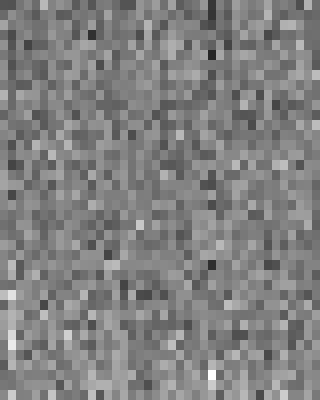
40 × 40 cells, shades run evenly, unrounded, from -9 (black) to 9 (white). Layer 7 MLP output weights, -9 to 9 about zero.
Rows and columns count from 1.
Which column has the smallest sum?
6
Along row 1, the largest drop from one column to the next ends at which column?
27
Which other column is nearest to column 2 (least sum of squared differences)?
15
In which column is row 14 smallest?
17
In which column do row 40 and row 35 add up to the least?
33
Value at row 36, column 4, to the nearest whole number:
-3
